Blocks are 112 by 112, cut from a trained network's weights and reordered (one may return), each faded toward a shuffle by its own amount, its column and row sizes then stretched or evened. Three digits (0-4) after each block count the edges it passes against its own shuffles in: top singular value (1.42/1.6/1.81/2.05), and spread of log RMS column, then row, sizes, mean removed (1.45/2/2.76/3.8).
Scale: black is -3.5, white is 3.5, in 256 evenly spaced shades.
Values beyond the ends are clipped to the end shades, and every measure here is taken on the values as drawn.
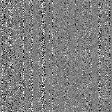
0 4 0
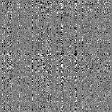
3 4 3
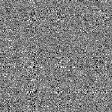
3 2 3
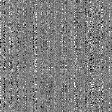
2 4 2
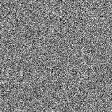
2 1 0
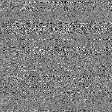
2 1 4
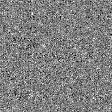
0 0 2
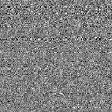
4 0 3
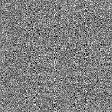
3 3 0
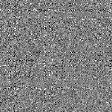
3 2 3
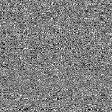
3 1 3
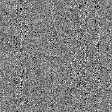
0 3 0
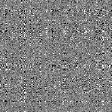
4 3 3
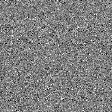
0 0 2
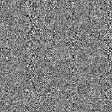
3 3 1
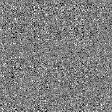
1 2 2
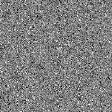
0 2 1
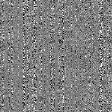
1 4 0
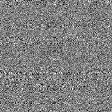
4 0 3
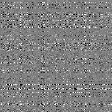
2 3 4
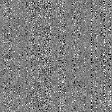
0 4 1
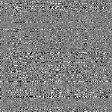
2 2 4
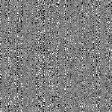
0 4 2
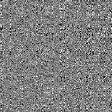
3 3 2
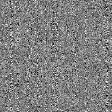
1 3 0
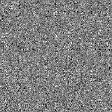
1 2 2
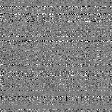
3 2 4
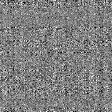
1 0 3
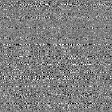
4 1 4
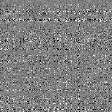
1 3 4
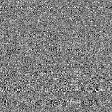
3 0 3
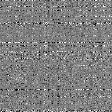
1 2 4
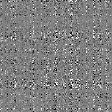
0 4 3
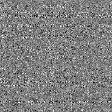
2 1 3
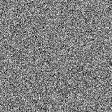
2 0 0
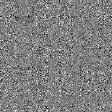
1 3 2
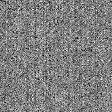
1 0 2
